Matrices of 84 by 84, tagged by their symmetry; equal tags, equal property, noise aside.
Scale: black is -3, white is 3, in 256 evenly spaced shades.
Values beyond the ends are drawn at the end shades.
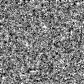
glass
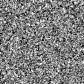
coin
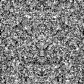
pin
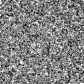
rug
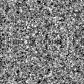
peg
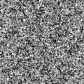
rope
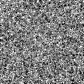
glass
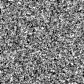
coin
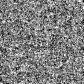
coin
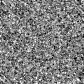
coin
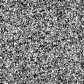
rope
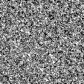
rug
